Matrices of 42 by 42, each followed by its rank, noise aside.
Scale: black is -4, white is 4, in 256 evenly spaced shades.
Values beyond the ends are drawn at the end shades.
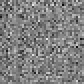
eight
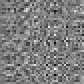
five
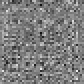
five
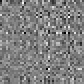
five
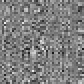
five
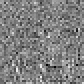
eight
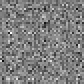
eight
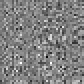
eight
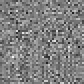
eight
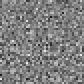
eight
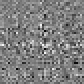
six
